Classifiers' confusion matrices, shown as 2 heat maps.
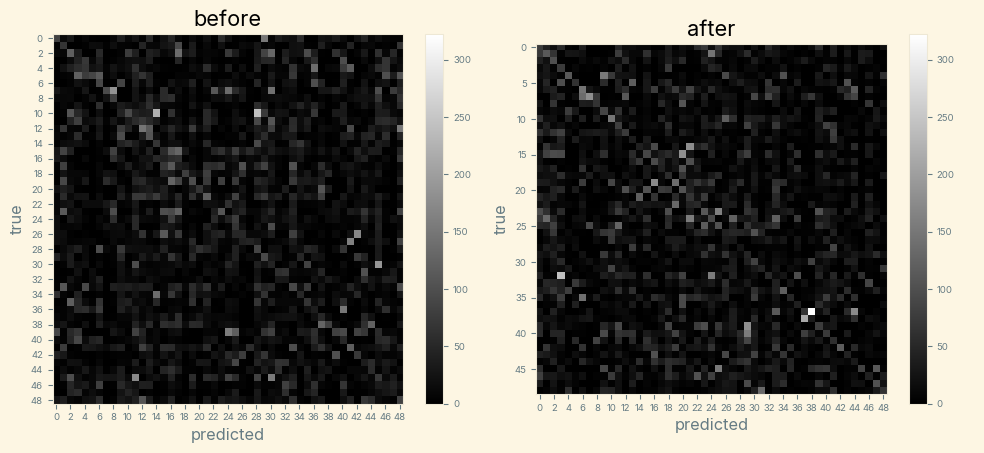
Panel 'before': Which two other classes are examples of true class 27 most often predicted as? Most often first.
41, 48
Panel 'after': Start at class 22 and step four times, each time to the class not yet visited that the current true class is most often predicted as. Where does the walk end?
14
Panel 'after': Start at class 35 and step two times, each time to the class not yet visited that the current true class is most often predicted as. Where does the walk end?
44
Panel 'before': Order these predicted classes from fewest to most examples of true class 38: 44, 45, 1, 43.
45, 1, 43, 44
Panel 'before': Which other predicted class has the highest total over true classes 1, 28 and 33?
48
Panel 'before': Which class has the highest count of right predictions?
12
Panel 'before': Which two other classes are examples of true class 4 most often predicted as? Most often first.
36, 41
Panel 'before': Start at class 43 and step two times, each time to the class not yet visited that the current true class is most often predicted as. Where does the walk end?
30
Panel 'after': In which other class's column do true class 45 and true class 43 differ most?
25
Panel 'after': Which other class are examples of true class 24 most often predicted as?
21
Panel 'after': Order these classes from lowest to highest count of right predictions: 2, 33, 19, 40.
33, 40, 2, 19
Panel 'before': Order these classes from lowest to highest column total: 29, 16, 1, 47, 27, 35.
27, 47, 35, 1, 29, 16
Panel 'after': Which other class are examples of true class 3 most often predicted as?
18
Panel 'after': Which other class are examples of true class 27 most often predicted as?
10
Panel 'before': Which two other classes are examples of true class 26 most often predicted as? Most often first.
42, 15
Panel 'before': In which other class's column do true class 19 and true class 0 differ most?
29
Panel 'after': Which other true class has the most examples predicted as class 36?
32
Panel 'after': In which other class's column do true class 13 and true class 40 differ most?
29
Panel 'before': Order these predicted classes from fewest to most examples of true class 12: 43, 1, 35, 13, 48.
43, 35, 1, 13, 48
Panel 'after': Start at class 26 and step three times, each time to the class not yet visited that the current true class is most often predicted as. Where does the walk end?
37
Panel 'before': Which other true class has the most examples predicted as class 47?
7
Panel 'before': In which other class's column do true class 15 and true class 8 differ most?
17
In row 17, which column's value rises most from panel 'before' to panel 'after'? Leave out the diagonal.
20
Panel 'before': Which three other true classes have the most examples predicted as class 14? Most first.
10, 34, 21
